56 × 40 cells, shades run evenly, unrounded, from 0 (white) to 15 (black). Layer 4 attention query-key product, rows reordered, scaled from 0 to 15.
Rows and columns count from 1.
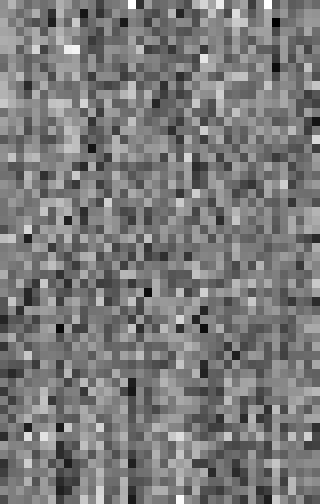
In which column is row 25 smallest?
30
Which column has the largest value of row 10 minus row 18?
4
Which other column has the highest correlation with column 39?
22
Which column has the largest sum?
19
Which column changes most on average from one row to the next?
26
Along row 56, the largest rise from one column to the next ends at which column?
17
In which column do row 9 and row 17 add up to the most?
12
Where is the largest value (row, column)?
3, 35
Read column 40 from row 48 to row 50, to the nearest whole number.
12 11 11
